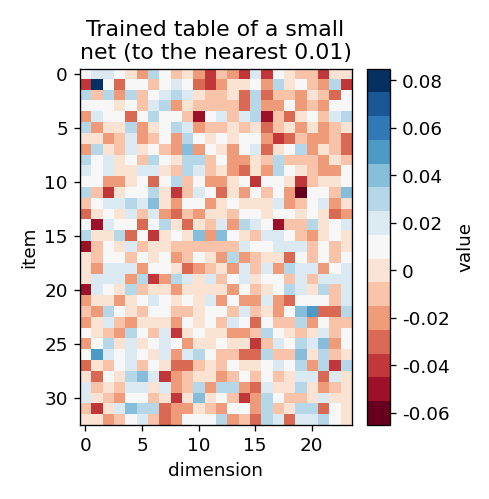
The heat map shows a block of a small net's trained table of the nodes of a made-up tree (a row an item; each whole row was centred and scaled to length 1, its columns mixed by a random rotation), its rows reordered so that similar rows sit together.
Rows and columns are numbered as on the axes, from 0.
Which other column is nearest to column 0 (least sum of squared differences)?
10
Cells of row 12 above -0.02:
20
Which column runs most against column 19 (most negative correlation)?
0
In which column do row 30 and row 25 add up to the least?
15
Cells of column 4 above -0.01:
28
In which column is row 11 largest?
23
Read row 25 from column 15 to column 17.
-0.04 -0.01 0.02
